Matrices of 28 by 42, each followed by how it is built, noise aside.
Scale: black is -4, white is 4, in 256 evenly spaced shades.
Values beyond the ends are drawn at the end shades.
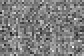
blocks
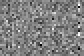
uneven columns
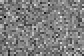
noise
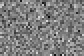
noise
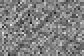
Hankel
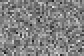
noise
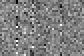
uneven columns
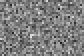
noise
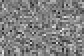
low rank
